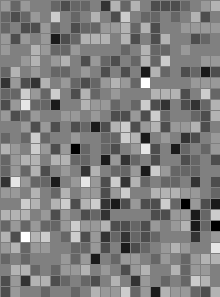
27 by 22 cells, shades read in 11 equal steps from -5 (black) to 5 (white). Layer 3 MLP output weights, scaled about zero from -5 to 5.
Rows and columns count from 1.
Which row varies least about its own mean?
5
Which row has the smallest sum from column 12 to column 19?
19
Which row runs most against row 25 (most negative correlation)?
2
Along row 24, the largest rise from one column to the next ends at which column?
11
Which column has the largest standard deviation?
15
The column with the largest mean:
4
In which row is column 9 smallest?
16
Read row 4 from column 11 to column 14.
2 0 2 -2
